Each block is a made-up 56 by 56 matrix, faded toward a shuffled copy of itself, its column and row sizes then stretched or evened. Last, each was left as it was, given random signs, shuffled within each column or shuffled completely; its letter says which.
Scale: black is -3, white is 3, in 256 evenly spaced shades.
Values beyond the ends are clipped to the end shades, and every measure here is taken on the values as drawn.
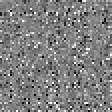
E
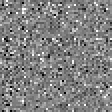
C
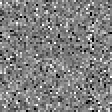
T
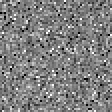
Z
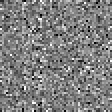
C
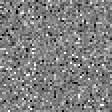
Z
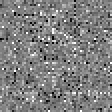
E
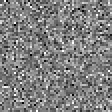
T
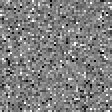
T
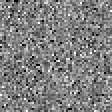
Z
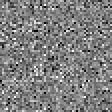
E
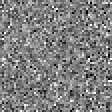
T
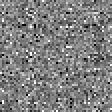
E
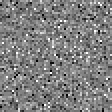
Z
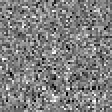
E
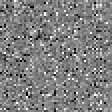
E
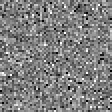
Z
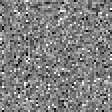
T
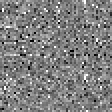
E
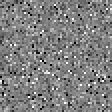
Z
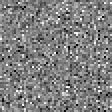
T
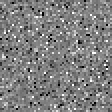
Z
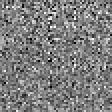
C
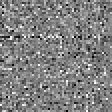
C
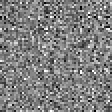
E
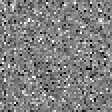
T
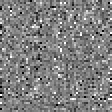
E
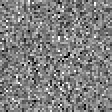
T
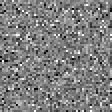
C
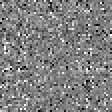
C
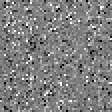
T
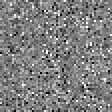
T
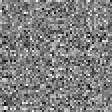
E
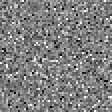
Z
